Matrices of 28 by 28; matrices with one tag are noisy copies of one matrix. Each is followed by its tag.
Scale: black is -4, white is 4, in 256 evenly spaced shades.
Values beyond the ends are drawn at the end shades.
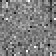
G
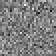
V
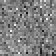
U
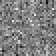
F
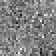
U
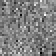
U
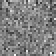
G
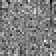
G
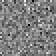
V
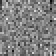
G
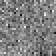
U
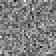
V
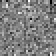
G
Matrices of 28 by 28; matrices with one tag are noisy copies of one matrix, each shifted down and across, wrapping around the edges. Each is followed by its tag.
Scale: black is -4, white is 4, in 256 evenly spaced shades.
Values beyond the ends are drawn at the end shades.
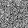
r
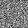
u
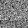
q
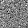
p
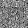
r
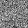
r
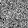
r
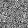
r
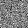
p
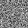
u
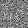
u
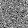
p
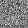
r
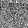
q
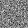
u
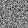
u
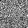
q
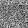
q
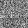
r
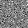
u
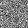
p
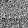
q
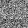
q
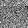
q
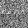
q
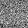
q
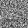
r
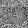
q
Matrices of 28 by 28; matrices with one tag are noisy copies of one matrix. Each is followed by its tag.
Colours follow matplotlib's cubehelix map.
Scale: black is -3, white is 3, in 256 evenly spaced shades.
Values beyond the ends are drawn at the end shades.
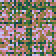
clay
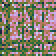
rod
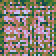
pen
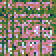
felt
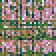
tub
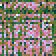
felt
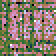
rod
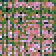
felt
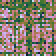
clay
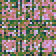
tub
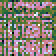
felt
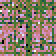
clay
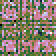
tub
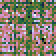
clay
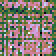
felt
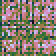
tub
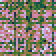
clay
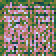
pen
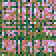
tub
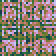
tub
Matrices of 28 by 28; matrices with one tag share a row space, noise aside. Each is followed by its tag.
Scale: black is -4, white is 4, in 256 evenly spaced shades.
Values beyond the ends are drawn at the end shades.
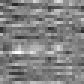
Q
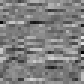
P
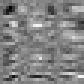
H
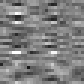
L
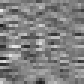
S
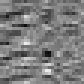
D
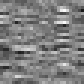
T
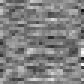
P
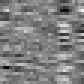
T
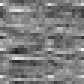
Q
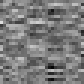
P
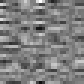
S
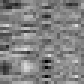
D
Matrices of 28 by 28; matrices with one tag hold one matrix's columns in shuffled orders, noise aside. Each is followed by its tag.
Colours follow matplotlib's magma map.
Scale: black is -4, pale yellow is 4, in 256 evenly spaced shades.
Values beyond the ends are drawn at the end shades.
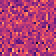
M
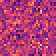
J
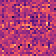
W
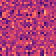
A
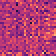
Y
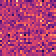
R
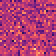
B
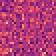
M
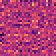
R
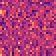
A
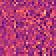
A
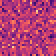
J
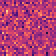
A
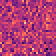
M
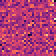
R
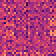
Y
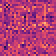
W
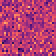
M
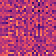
Y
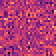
A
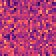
J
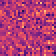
A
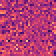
B
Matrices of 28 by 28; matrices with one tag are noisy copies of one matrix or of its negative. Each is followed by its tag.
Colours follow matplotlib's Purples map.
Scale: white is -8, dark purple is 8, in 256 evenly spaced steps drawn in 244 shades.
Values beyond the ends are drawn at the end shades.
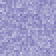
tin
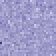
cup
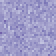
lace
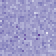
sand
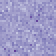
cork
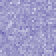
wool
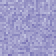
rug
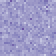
lace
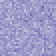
cork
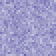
lace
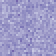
cup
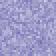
tin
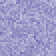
tin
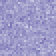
sand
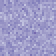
cork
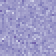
sand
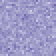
wool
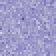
tin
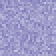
cork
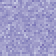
rug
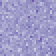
sand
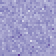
tin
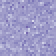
sand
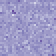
rug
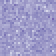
cup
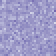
sand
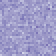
wool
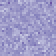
tin
